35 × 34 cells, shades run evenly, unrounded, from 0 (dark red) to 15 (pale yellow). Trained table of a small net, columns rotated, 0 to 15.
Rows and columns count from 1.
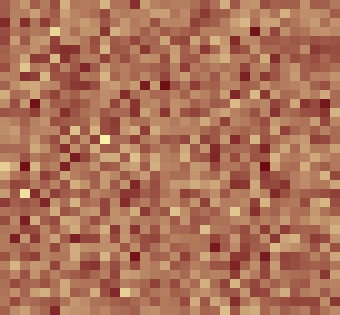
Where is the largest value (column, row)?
11, 16
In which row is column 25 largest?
3
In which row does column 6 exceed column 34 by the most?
7
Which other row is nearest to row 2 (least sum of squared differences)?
25
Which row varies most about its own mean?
19
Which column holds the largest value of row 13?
34
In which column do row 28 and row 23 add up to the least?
13
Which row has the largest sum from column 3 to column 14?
4
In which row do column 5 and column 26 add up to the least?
23
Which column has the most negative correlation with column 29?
26
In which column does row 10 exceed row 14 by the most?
12
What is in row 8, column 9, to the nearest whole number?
2
